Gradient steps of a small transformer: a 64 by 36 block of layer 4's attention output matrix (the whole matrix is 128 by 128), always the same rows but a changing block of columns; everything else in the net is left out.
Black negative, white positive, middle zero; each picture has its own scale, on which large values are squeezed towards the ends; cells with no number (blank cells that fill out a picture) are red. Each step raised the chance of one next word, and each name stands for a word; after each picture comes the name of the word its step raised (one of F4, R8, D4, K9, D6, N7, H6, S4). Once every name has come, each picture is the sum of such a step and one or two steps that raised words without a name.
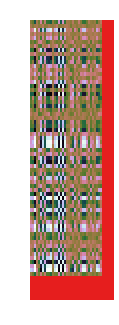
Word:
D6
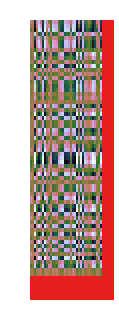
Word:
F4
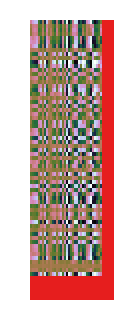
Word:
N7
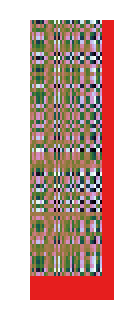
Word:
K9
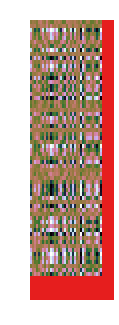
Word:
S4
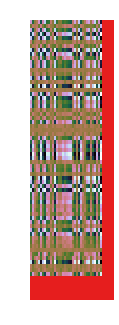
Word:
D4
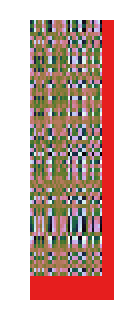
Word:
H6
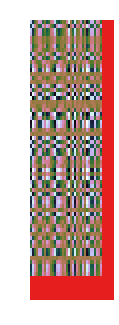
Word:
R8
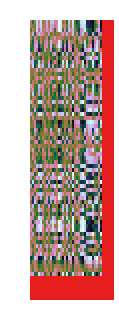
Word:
N7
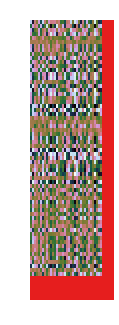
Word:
K9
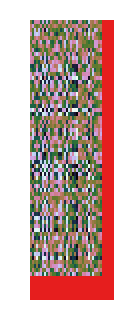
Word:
H6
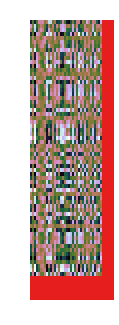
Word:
N7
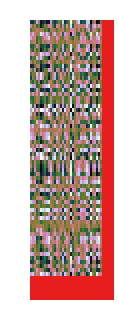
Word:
K9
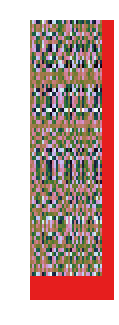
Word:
N7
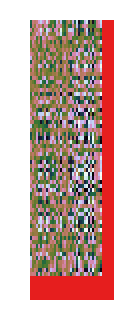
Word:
R8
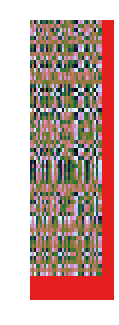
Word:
R8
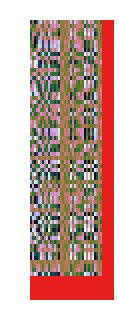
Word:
N7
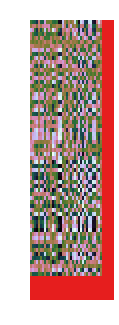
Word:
D6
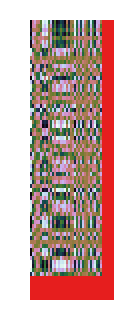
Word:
F4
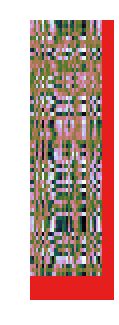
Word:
D4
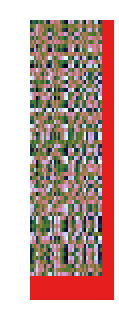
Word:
S4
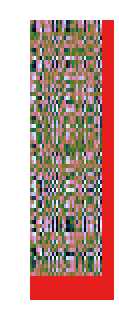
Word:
S4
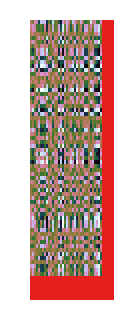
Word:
F4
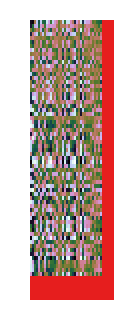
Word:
F4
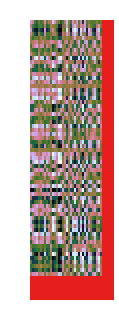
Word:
S4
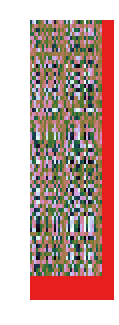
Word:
D6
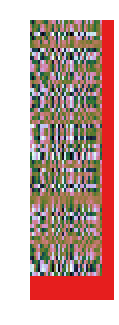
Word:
D4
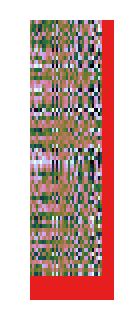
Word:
F4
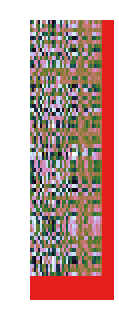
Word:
D4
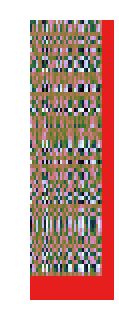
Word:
D6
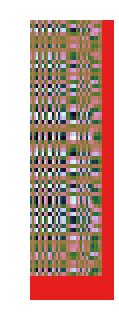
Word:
R8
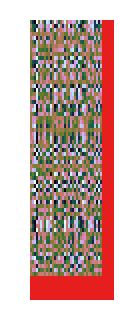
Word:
K9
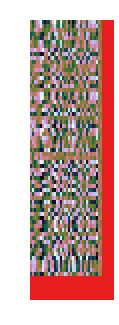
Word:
K9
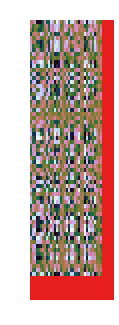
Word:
N7
